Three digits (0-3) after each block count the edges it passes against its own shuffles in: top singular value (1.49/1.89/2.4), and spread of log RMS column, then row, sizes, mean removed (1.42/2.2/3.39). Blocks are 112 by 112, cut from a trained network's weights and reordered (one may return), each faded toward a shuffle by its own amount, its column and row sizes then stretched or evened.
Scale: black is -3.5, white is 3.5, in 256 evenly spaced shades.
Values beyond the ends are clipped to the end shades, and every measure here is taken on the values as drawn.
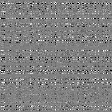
3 2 3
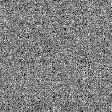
1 1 0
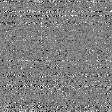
0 1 3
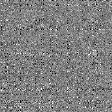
1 2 2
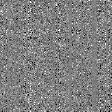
0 3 1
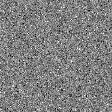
0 1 0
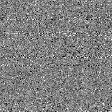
1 0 2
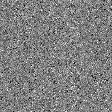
0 1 0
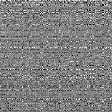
3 1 3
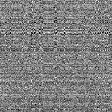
3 1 2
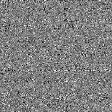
1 1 2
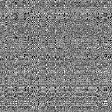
3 2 2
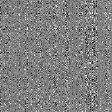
1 3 1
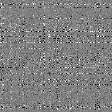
1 2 3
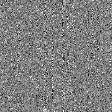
0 2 0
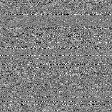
1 0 3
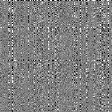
3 3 2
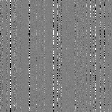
3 3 0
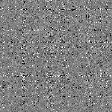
1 2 2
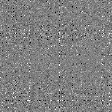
0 2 2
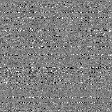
0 1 3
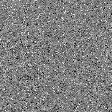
1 1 0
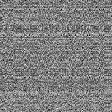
3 0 1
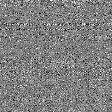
0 0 2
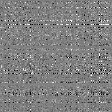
2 2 3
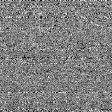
2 0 2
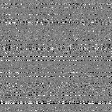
3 1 3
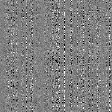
2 3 1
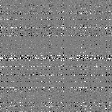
1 2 3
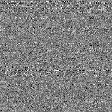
2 0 2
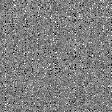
1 2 1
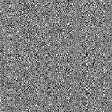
3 2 1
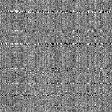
3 2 2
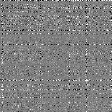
2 2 3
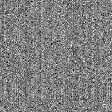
2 1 0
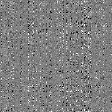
0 3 2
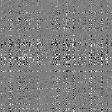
1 3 3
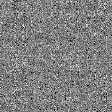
1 2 0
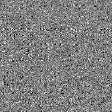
0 1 2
